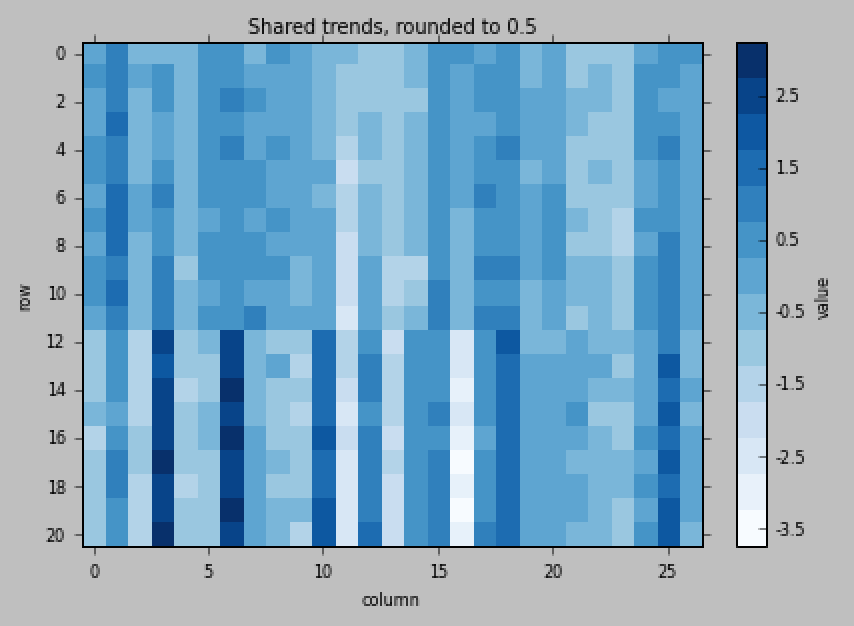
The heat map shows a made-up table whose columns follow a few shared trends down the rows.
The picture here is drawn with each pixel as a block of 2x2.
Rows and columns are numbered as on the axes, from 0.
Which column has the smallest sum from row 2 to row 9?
11
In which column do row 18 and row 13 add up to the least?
16
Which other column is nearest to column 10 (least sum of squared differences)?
12
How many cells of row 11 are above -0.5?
17
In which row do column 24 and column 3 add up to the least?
0
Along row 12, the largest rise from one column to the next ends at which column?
3
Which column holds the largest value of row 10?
1
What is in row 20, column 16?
-3
